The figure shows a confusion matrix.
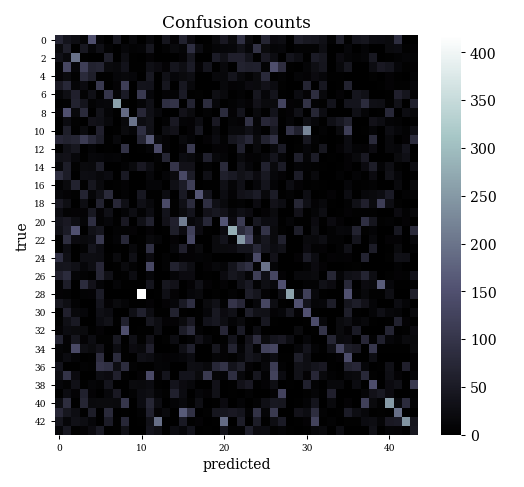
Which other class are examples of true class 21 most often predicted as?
2
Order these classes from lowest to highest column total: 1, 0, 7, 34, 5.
34, 7, 0, 5, 1
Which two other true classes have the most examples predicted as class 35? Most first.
28, 10
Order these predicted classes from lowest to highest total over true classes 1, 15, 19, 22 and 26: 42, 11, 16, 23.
42, 11, 23, 16
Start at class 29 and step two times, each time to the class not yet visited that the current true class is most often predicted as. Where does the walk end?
11
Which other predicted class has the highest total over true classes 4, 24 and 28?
10
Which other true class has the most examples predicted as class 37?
40
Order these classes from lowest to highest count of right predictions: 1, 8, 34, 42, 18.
1, 18, 34, 8, 42
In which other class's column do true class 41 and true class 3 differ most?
15
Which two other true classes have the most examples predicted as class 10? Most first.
28, 6
